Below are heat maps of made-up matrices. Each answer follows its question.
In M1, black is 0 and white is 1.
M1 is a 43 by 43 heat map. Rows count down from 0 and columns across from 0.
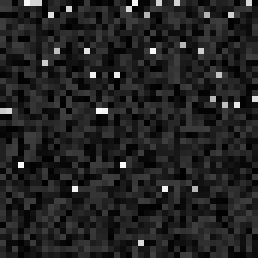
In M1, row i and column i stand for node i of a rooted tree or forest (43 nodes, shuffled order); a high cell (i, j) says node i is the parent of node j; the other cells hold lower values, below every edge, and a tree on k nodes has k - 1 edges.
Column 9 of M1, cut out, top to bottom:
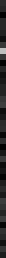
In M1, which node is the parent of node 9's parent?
2
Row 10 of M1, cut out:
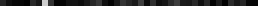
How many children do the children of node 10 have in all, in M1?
1
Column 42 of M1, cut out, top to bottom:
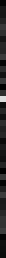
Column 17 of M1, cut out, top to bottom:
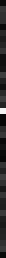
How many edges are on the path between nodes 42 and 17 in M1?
3
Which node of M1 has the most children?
0
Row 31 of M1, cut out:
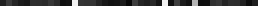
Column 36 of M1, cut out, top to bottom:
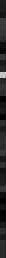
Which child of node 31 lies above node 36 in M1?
12
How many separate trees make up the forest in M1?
7
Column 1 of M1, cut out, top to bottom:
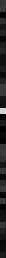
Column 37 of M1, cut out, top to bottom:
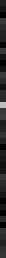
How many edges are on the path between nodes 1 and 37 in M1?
3
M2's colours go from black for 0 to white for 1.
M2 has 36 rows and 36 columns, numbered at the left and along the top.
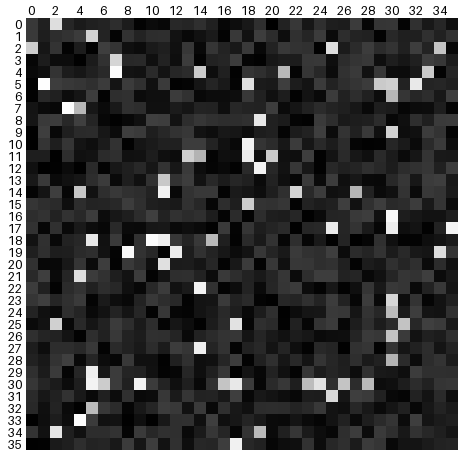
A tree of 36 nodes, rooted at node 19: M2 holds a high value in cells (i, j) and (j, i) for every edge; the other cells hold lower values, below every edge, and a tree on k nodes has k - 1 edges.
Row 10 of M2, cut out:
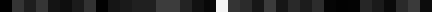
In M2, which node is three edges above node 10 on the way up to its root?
30
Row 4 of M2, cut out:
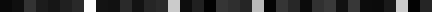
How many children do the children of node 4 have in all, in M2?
1
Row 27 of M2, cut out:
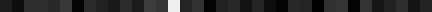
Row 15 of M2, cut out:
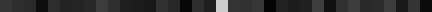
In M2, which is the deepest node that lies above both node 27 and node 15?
18
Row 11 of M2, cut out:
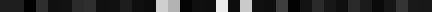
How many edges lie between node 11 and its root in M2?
8
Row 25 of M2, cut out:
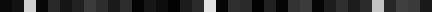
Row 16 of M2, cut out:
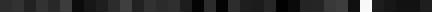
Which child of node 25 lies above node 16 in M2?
17
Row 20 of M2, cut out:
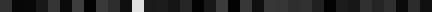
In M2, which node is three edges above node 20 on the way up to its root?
5
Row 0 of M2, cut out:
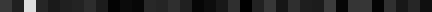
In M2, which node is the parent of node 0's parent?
34
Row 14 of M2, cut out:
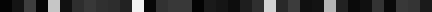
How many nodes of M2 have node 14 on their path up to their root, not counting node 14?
7
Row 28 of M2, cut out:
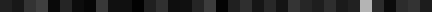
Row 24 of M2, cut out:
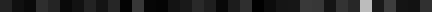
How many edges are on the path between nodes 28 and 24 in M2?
2
